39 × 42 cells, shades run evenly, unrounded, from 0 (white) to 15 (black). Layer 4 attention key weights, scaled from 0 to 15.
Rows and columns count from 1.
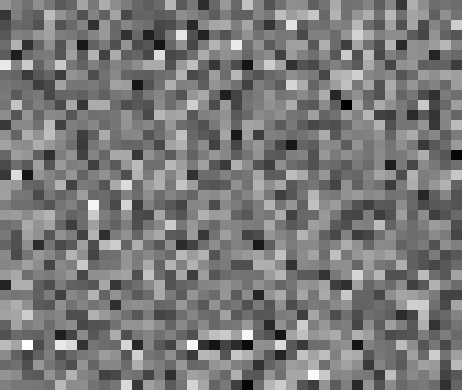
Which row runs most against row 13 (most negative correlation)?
38
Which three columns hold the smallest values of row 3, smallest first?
27, 42, 33
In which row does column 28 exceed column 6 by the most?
35
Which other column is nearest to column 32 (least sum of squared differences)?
11
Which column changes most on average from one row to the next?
26
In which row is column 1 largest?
29
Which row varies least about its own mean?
20
